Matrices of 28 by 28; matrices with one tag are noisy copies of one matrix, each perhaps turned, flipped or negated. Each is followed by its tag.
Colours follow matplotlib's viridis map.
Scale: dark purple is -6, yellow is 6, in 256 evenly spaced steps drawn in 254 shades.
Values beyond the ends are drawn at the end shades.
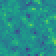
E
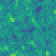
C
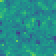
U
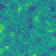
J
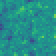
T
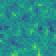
E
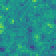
J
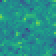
U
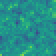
U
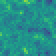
J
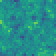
U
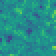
C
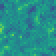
J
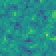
E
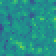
T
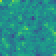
U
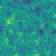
T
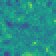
J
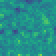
T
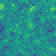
J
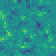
E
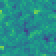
C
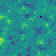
E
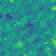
C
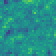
J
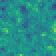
J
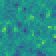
E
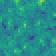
E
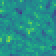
C
